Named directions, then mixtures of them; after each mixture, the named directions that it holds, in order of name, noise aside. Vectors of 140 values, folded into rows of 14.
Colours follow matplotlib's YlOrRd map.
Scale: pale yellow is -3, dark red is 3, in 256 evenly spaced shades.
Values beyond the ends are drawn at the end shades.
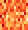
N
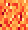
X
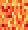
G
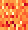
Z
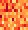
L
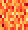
G, N, Z.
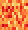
G.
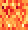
G, N, Z.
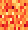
G, L, Z.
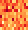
L.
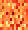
L, X, Z.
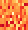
G, X, Z.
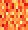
L, N, Z.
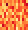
N, X, Z.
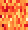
G, L, N.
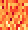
X, Z.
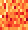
L, N.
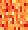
G, L, Z.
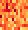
L.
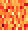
G, N, Z.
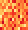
L, X.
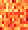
L, N.
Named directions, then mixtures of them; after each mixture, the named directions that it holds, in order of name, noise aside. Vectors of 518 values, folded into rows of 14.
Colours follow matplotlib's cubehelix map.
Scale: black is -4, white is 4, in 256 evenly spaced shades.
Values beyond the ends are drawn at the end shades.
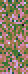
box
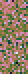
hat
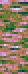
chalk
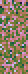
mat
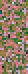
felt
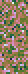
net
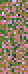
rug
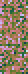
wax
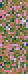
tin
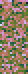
chalk, mat, tin.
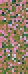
rug.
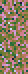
mat, rug.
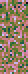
box, chalk, mat.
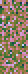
mat.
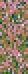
box.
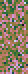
box.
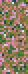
net.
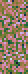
felt, hat.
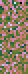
mat.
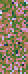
felt, hat, net.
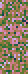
felt, rug, tin.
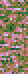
box, chalk, felt.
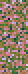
felt.
